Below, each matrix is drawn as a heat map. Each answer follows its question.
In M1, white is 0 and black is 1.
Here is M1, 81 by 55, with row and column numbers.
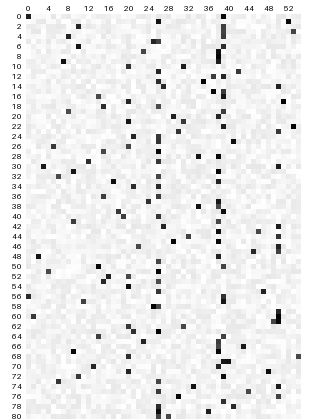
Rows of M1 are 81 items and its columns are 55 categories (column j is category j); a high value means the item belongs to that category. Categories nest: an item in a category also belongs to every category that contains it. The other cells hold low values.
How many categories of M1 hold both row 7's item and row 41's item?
1
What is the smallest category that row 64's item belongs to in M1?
14
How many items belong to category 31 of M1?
3
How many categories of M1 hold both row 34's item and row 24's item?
2
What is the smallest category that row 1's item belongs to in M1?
52
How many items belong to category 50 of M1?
12
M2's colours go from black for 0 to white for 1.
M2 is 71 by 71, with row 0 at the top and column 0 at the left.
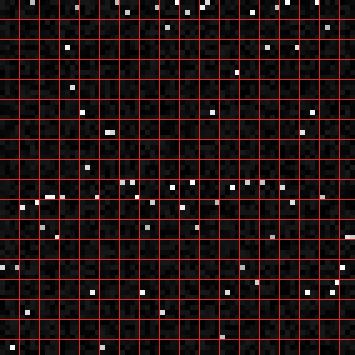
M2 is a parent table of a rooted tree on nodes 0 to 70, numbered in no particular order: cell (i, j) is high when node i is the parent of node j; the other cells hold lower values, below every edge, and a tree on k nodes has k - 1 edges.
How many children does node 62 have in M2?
2
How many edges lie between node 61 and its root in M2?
3
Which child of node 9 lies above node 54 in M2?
53
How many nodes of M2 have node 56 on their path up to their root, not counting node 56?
3
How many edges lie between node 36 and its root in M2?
9
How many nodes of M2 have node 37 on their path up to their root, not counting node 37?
6
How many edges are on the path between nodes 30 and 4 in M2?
9
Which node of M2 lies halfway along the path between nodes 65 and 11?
17
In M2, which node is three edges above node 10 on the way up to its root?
58
